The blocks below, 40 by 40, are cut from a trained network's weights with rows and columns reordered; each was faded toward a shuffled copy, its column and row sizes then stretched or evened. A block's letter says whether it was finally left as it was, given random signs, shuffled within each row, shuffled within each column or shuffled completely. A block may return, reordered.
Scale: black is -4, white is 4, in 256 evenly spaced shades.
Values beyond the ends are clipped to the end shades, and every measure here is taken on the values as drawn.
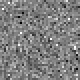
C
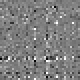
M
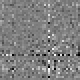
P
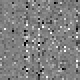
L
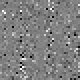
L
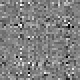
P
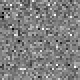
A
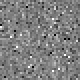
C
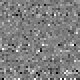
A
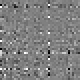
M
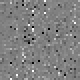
L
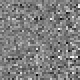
P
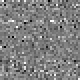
A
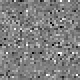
A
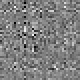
M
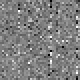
L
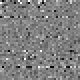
A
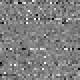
A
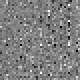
L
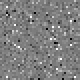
C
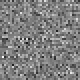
A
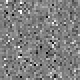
L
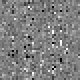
L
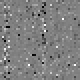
L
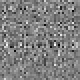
M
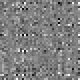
M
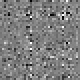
P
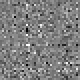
P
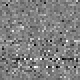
A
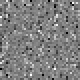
L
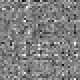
M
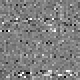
A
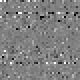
A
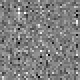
L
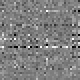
M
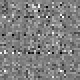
P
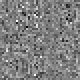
L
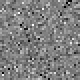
C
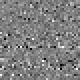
A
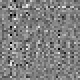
M
